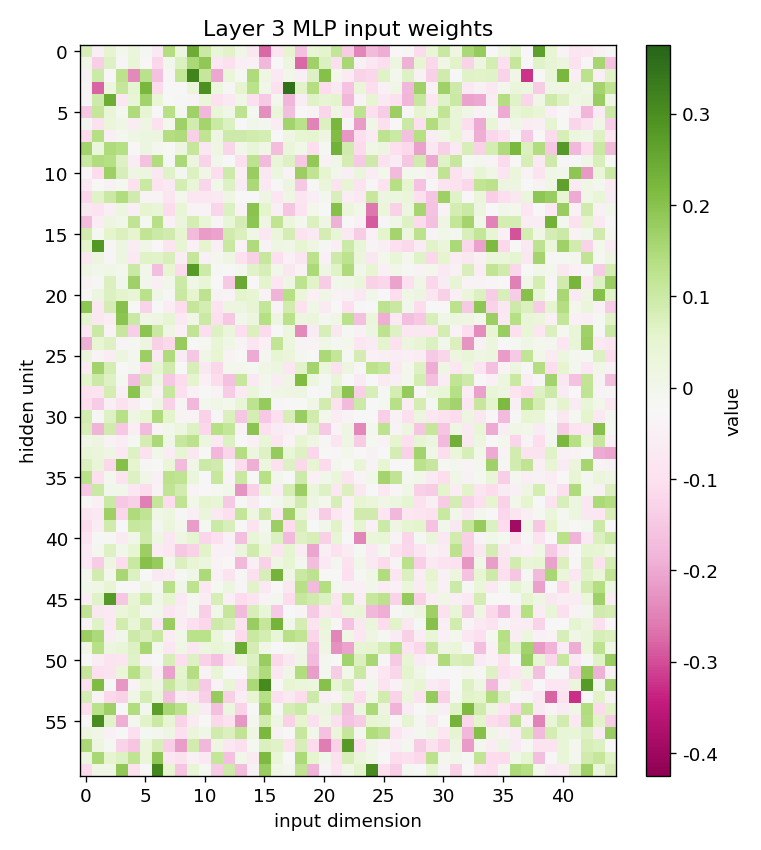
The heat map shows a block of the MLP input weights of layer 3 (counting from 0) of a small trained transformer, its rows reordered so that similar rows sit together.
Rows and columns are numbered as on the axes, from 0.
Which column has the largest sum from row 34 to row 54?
15
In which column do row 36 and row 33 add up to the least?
34
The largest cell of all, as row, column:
3, 17
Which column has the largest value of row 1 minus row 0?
22
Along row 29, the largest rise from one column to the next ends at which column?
23
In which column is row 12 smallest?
41
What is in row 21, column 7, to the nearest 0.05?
-0.05
